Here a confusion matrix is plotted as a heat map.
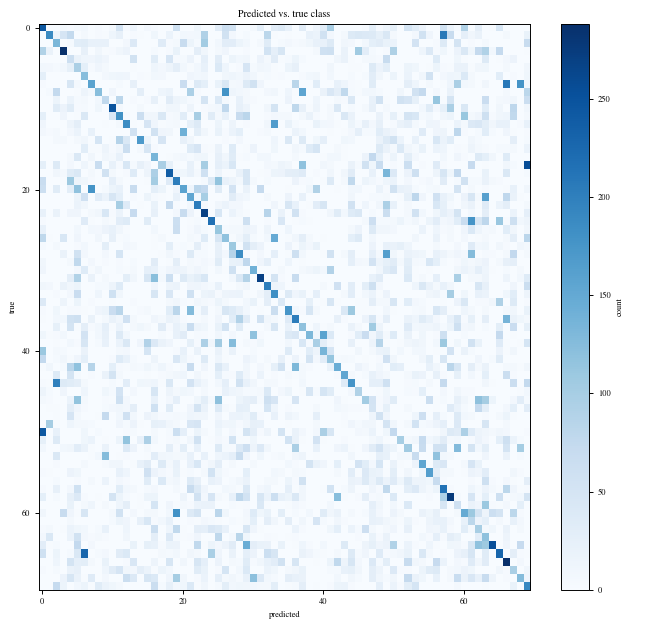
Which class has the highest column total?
63
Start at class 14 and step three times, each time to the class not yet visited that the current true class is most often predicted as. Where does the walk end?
19
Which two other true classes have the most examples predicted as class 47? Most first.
37, 16
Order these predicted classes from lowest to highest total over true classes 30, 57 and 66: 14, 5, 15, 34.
14, 15, 34, 5
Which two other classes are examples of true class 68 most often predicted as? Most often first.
30, 19
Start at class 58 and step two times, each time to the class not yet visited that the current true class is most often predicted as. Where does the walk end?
36
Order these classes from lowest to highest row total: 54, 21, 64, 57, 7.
54, 57, 21, 7, 64
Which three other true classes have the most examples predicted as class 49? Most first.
28, 18, 22
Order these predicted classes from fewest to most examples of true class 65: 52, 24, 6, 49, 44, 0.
49, 52, 44, 0, 24, 6
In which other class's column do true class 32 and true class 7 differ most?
66
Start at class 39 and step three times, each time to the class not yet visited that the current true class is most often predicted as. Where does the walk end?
5
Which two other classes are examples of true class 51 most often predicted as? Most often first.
12, 15
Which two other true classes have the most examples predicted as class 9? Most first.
53, 48
